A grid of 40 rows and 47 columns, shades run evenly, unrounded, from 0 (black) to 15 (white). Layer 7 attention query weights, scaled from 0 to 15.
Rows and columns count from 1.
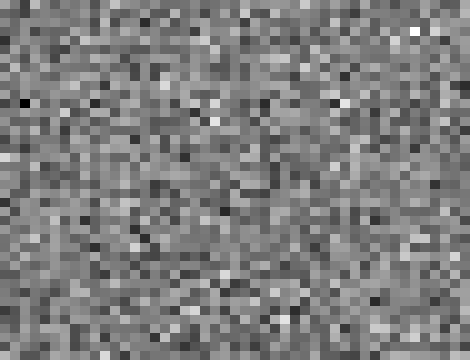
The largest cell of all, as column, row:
42, 4
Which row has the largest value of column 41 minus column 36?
40
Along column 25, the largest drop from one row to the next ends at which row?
3
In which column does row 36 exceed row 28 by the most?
29
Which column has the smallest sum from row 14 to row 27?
27
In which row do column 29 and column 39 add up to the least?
16
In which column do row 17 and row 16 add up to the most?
36
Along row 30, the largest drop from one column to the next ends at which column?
37
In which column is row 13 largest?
7
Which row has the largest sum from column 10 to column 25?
10
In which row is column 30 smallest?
35
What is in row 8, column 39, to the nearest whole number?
8
